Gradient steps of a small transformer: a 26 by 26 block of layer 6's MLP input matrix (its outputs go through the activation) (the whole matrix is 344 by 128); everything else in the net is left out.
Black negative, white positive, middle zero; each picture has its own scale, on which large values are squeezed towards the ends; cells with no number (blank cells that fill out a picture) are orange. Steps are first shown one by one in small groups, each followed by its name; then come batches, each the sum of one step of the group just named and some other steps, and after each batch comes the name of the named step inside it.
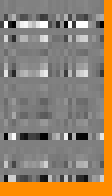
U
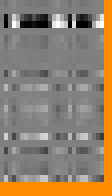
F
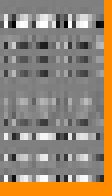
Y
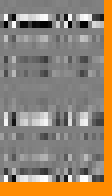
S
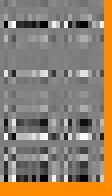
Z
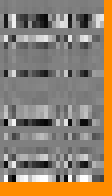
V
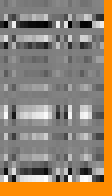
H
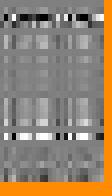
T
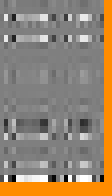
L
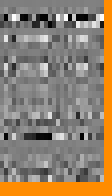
U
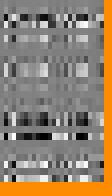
U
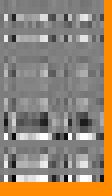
L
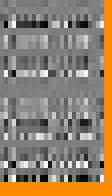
Z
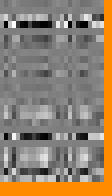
S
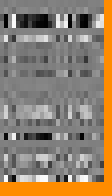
V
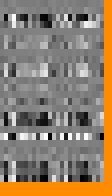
Z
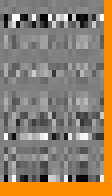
Z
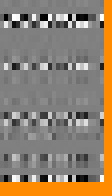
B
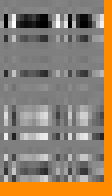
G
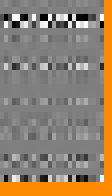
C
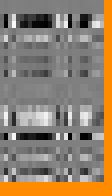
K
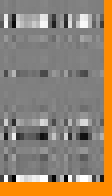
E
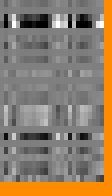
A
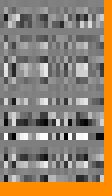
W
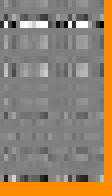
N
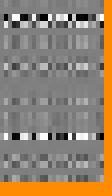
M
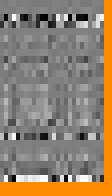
E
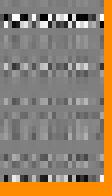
C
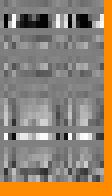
G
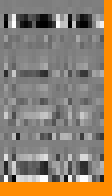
G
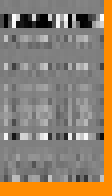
M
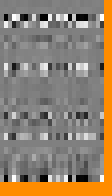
B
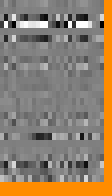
N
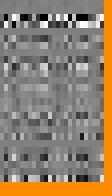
B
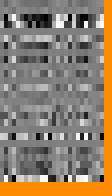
A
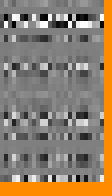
B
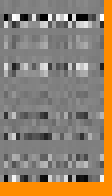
C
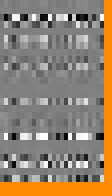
M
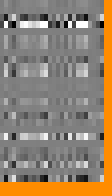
N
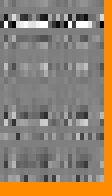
N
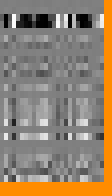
G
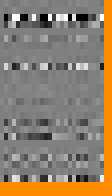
C
